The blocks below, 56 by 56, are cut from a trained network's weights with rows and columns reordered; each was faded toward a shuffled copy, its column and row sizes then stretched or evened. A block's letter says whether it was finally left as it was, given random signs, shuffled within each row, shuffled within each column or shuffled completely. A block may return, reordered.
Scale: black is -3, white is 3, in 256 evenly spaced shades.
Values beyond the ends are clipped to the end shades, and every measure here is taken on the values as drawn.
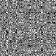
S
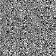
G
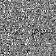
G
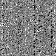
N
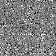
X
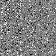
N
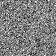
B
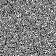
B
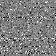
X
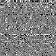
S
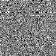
G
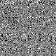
G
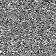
X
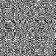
S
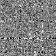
G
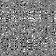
S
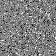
B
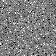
B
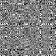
S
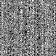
N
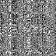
S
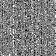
N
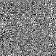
G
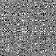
S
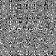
S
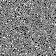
B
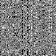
S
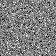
B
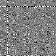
S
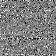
X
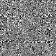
G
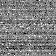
X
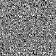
G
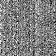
N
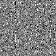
N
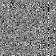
G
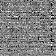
S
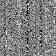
N
